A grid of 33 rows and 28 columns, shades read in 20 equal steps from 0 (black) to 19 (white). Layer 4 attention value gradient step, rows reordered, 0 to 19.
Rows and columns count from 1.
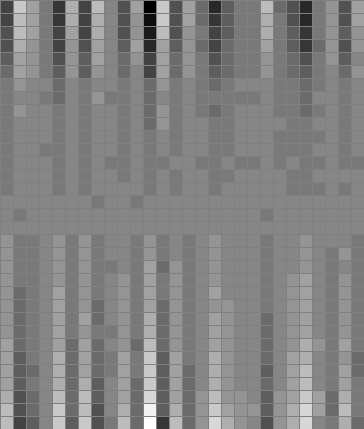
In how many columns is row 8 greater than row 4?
13
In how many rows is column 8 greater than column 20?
8
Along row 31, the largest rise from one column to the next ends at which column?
12
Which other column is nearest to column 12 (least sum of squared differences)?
24
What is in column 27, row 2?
6
